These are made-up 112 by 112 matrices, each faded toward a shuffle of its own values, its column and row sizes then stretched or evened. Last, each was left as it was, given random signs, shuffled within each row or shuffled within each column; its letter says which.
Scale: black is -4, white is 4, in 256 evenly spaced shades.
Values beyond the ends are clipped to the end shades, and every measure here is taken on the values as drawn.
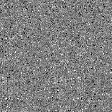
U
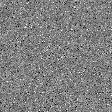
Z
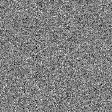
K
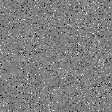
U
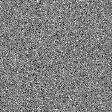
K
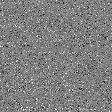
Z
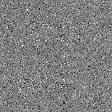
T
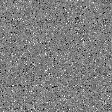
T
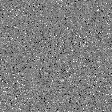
Z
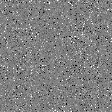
T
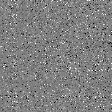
T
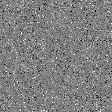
T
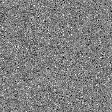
K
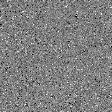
T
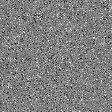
T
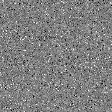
Z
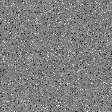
Z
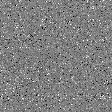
Z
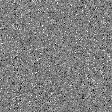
K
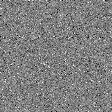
Z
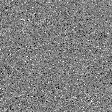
Z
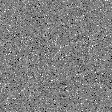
Z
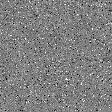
Z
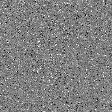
K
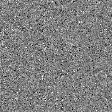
T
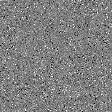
K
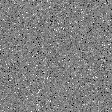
K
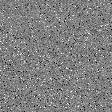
Z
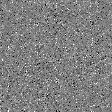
K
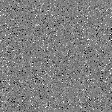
T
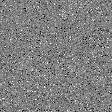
Z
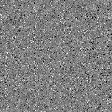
U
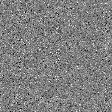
K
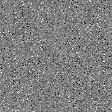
K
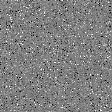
T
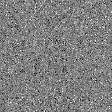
U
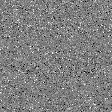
Z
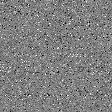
Z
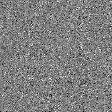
T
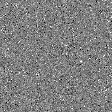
K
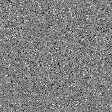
Z
